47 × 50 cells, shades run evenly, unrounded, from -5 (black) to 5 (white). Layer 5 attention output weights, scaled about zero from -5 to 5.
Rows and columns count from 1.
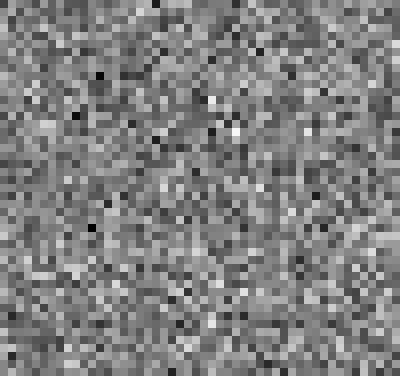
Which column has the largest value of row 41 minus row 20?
27
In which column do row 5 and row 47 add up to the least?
36
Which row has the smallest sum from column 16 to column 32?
19
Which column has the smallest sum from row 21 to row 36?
35
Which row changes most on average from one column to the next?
25
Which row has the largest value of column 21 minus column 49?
13
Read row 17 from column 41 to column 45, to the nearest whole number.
2 1 2 2 0
